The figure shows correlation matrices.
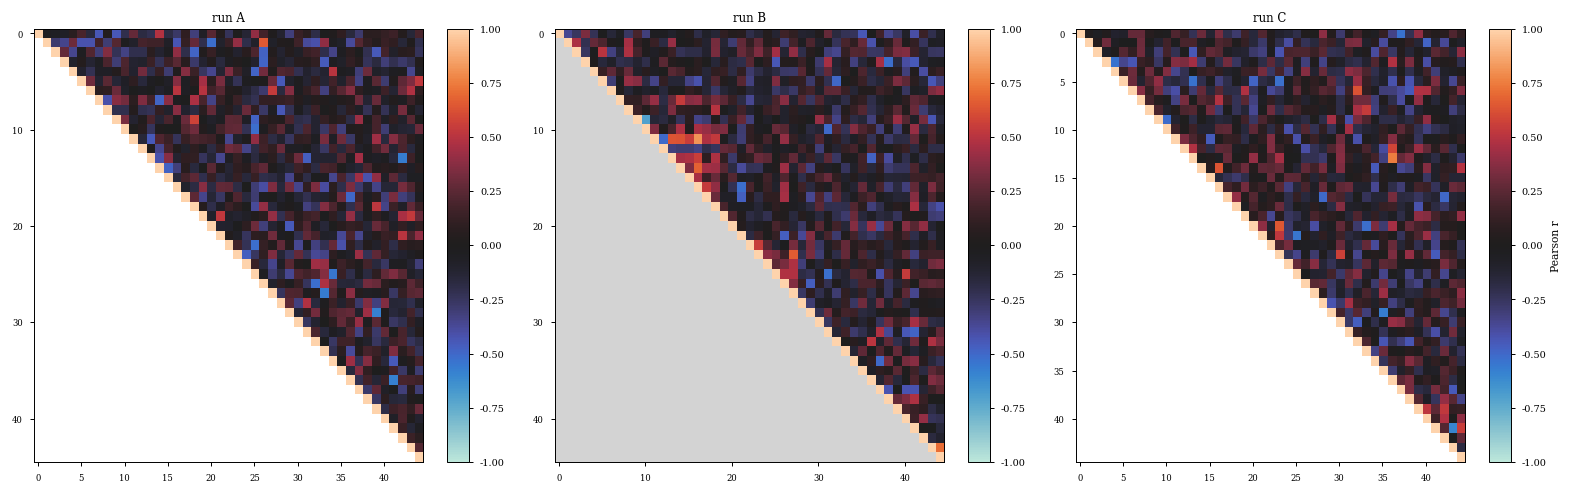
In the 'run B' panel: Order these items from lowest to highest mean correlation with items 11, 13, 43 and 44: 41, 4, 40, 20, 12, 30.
12, 40, 20, 30, 41, 4
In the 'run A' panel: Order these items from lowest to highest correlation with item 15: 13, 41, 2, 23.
2, 23, 41, 13
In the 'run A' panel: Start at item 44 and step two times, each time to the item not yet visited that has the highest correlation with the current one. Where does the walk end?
19
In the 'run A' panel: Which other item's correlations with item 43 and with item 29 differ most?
39
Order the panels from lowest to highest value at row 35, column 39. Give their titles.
run C, run A, run B
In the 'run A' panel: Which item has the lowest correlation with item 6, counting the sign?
1
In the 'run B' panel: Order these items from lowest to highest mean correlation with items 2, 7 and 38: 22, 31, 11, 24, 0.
31, 0, 22, 24, 11
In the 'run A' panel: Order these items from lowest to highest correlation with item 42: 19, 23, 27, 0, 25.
23, 0, 27, 25, 19
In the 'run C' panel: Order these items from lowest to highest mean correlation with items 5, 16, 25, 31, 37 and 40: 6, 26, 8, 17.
17, 8, 26, 6
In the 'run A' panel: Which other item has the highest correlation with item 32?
24
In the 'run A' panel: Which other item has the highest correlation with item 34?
4
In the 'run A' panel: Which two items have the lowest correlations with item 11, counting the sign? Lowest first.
13, 22
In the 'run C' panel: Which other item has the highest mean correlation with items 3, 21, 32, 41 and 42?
39
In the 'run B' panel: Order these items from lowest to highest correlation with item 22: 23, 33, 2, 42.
42, 2, 33, 23
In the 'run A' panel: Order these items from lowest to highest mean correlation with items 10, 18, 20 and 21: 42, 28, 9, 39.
28, 42, 9, 39
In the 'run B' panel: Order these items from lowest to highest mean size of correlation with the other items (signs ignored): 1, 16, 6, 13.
6, 1, 13, 16
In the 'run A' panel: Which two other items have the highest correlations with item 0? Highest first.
14, 25
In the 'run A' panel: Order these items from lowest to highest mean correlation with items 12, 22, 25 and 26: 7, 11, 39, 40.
11, 7, 39, 40
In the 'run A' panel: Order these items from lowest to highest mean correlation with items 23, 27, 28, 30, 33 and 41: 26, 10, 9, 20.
20, 10, 9, 26
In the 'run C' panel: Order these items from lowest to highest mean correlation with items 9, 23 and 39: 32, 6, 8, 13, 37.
37, 8, 32, 13, 6
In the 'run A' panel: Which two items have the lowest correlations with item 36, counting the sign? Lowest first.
41, 17
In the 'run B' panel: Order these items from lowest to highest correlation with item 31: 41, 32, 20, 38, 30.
41, 38, 30, 32, 20
